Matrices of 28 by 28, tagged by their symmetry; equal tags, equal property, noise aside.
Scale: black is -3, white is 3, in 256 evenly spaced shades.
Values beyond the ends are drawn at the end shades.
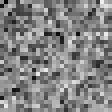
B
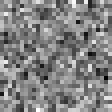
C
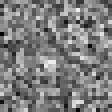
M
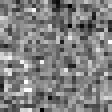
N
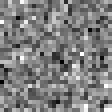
B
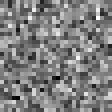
N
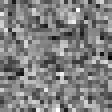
N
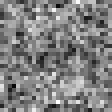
C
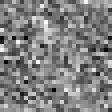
C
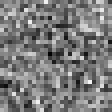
M
